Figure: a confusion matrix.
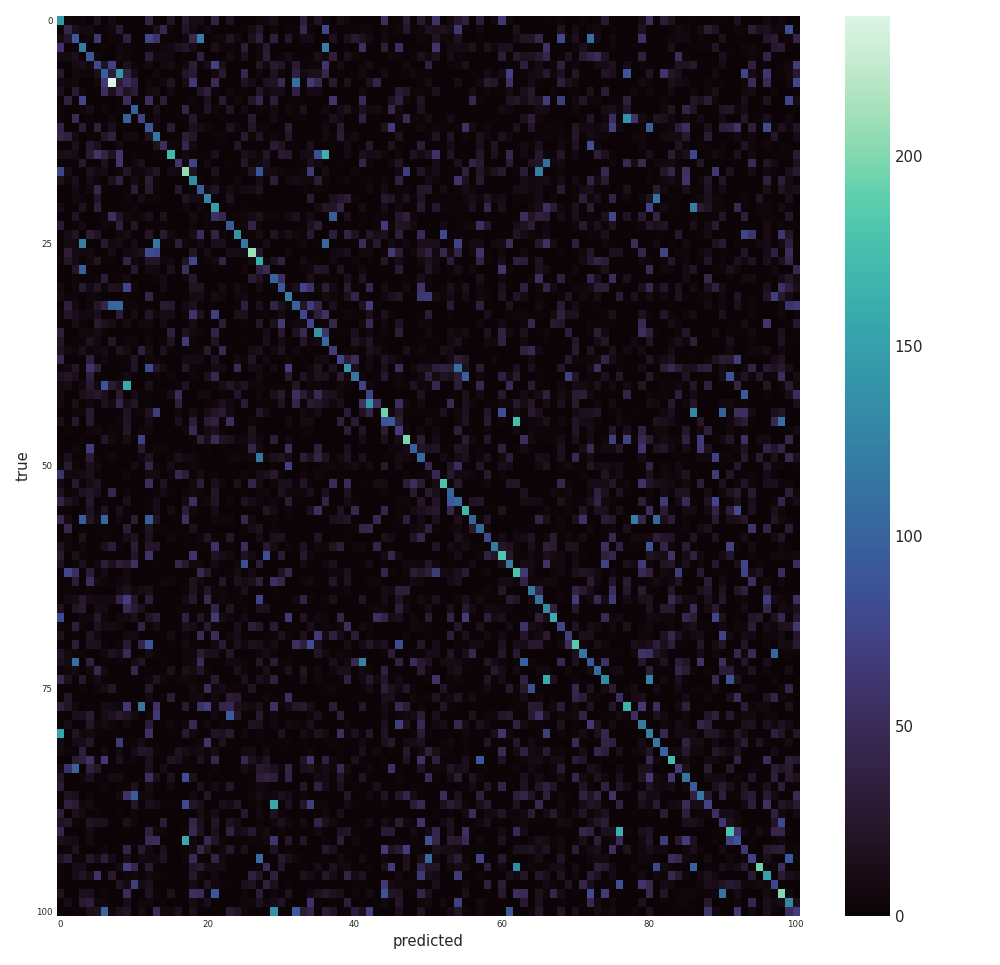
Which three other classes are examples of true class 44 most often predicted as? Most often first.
86, 90, 60
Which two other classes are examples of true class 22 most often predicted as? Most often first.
37, 75
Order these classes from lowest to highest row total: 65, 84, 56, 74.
84, 74, 65, 56
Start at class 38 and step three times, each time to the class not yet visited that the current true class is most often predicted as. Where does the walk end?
65
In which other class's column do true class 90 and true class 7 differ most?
32
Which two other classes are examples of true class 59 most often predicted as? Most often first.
80, 91
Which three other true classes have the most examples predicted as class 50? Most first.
94, 92, 31
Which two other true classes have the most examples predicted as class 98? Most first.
45, 90
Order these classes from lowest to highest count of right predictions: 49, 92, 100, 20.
100, 92, 49, 20
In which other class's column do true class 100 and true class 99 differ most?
29
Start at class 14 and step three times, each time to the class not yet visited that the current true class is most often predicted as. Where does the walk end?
9
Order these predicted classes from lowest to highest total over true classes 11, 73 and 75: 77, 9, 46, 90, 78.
46, 90, 78, 9, 77
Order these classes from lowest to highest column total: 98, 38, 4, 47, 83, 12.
38, 47, 83, 4, 98, 12
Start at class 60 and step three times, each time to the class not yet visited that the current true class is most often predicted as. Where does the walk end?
36
